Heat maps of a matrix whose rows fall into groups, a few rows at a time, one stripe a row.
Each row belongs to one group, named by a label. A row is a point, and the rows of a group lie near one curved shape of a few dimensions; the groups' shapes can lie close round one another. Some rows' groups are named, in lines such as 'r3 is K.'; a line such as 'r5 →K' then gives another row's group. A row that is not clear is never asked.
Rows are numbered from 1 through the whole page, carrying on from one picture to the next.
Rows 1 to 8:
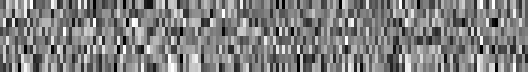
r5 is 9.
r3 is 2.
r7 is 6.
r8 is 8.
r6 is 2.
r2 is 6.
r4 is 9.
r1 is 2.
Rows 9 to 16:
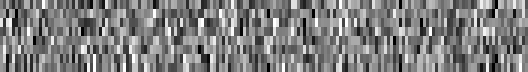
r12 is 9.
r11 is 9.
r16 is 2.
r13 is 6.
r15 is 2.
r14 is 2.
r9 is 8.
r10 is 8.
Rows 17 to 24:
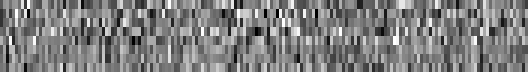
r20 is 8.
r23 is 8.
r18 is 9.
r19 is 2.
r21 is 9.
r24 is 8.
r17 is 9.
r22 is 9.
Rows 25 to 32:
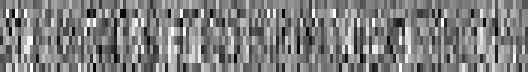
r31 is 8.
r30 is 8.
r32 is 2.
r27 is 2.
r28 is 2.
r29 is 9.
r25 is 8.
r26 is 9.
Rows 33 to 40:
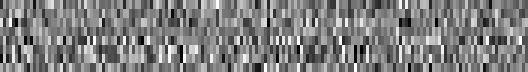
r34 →2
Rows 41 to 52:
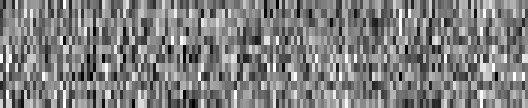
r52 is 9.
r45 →9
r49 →8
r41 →9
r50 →8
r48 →9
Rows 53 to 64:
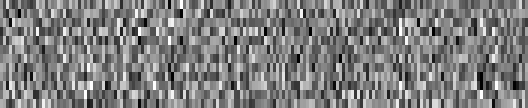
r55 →2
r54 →2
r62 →8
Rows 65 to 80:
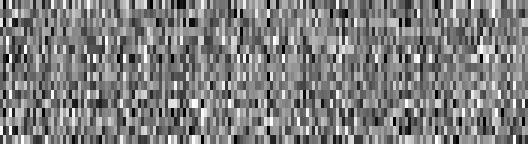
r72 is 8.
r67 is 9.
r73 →2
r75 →2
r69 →9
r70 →8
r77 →2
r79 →9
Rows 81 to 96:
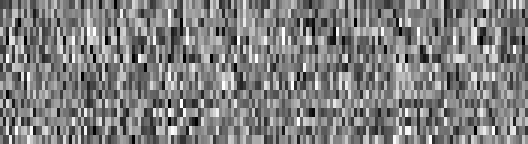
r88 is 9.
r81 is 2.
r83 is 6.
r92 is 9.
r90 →9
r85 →8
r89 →9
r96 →9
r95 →2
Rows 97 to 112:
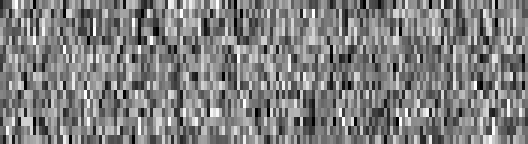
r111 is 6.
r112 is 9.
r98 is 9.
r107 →2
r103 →8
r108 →2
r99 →8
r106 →8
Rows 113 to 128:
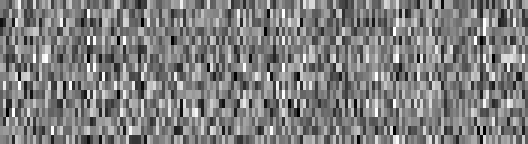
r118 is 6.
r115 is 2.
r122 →2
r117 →2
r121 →8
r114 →2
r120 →2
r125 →8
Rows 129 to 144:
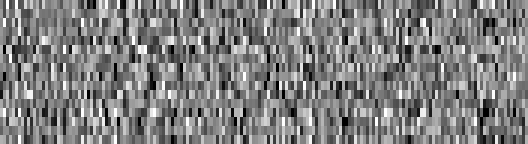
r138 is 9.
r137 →2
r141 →2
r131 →2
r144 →2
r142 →8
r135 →9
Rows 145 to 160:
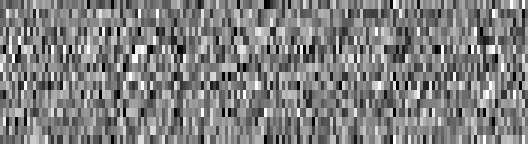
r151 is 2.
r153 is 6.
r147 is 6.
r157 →6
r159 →8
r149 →2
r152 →9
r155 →2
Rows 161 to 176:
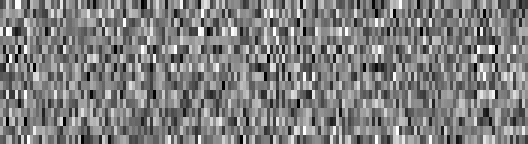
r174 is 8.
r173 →2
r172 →8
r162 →6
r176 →9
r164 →9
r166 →8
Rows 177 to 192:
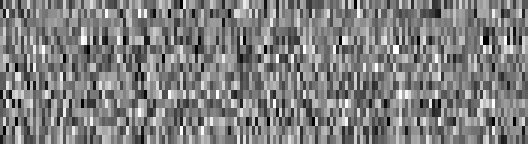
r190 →8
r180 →2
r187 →9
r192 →2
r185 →2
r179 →6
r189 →9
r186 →6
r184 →8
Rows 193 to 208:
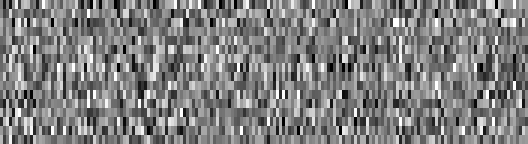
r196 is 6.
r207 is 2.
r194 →2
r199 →8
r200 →8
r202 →6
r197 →8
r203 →2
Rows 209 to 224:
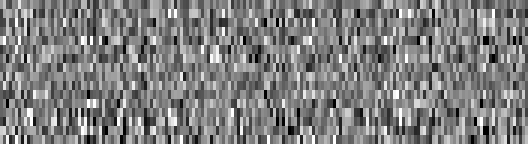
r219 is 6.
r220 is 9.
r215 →8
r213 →2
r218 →2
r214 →8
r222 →2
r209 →2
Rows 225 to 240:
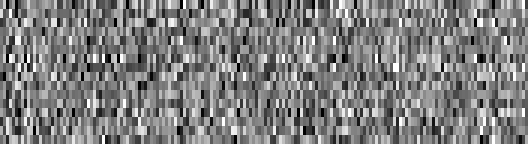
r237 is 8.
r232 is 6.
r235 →8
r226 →9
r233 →2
